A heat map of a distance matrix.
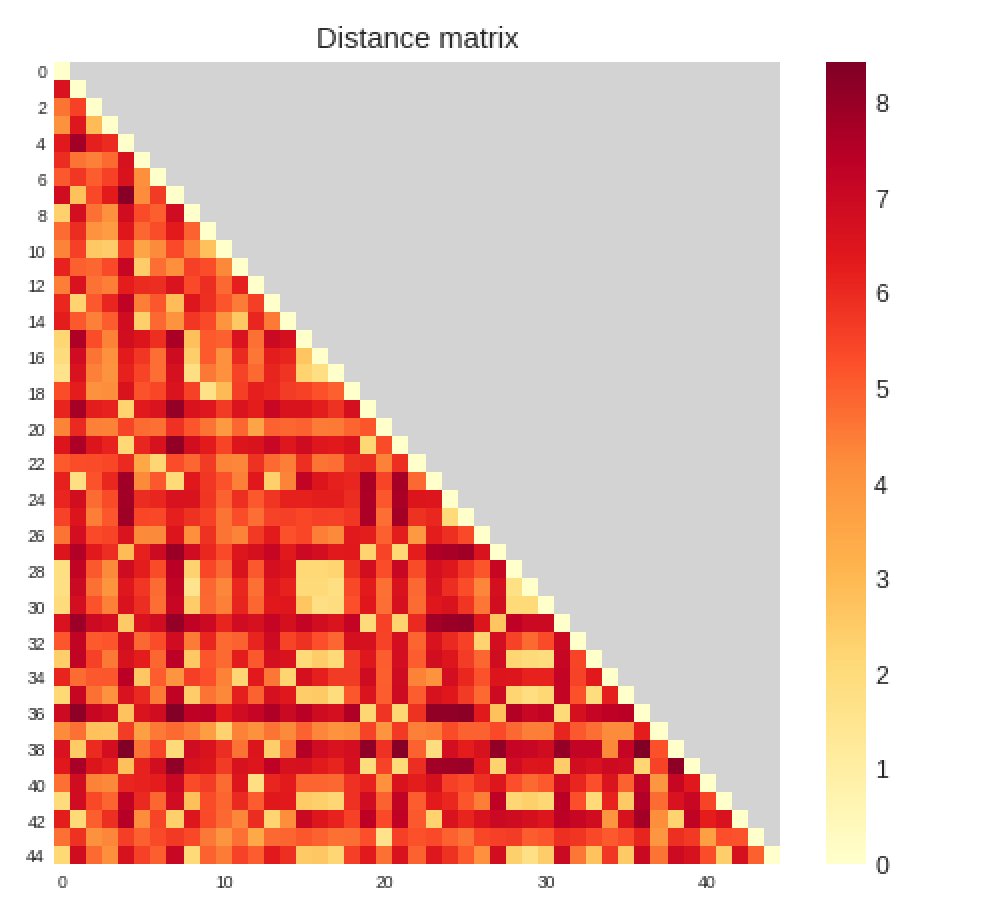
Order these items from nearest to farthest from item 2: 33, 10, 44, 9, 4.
10, 9, 44, 33, 4
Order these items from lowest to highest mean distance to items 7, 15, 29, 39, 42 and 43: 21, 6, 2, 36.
2, 6, 21, 36
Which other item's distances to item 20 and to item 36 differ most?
43
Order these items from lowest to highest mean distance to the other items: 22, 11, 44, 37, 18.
37, 44, 22, 11, 18
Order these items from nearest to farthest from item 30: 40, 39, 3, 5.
3, 40, 5, 39
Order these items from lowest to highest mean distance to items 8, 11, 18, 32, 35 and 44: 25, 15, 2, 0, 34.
0, 15, 2, 34, 25
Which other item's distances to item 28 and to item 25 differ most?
24
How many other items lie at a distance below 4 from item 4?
6
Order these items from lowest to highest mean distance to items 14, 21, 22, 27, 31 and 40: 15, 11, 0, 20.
20, 11, 0, 15
